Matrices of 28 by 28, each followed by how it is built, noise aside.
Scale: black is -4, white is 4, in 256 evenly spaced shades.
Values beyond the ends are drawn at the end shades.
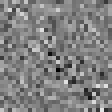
block diagonal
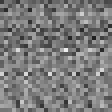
repeating columns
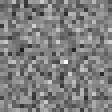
repeating columns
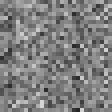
repeating rows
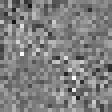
block diagonal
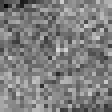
smooth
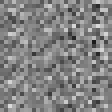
repeating rows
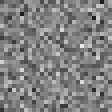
repeating rows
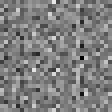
repeating rows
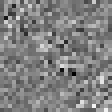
block diagonal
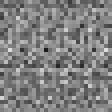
repeating columns
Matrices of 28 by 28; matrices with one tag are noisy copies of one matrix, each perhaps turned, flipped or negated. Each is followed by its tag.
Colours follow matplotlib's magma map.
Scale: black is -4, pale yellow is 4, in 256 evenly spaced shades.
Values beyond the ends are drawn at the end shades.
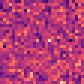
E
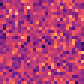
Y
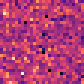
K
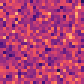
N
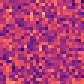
E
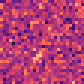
K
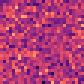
Y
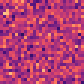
E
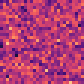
N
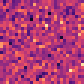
Y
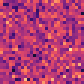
N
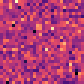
E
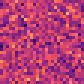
Y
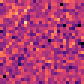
Y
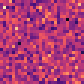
N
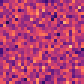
N
